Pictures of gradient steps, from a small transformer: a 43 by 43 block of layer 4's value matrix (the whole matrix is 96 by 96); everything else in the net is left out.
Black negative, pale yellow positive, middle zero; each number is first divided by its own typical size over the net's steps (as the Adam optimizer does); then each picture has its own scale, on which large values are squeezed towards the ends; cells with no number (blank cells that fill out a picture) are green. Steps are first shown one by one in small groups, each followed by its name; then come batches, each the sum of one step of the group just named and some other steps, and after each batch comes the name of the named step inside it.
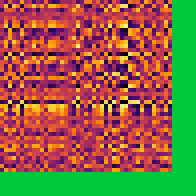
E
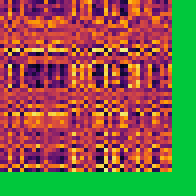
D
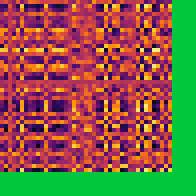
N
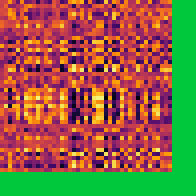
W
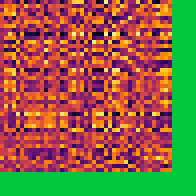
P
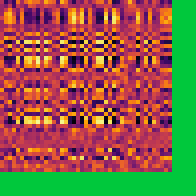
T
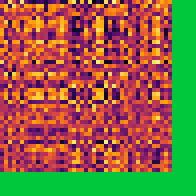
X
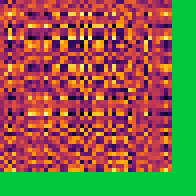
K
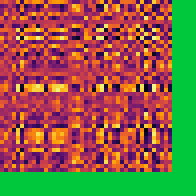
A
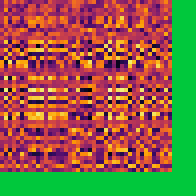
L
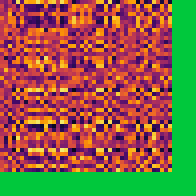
T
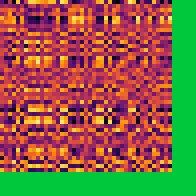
T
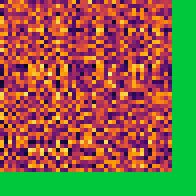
X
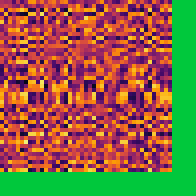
A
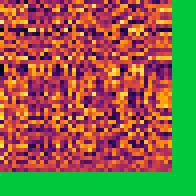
P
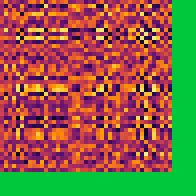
A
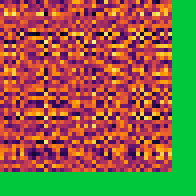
P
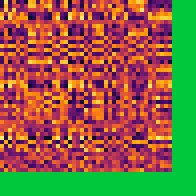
W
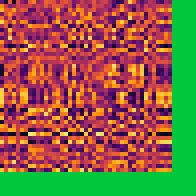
K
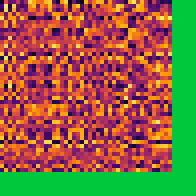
E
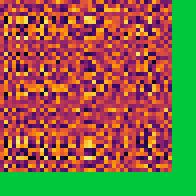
A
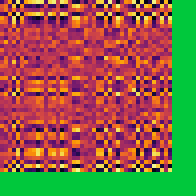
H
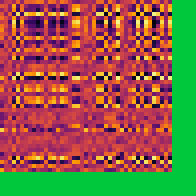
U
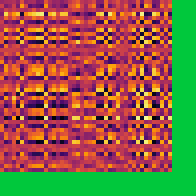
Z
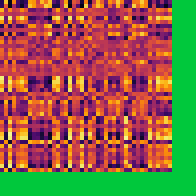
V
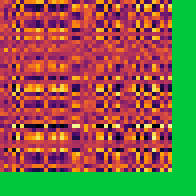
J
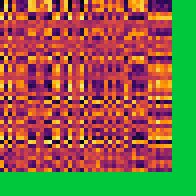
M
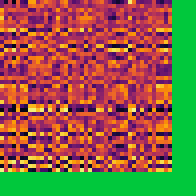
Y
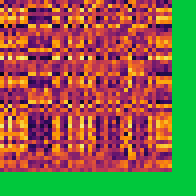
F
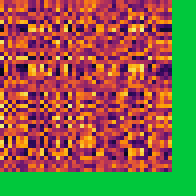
F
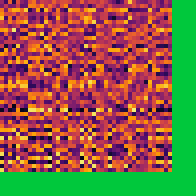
Y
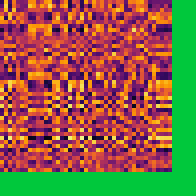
M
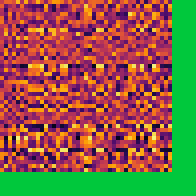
J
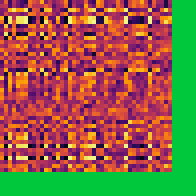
V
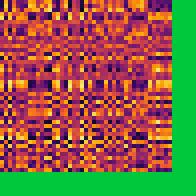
M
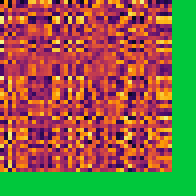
V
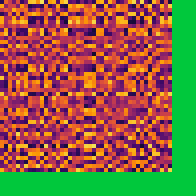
H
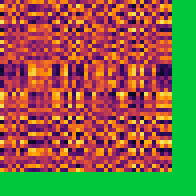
H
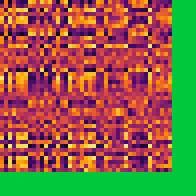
V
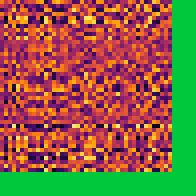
J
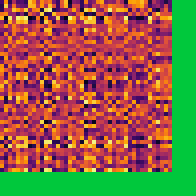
M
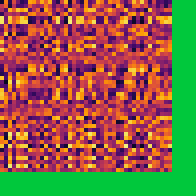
V
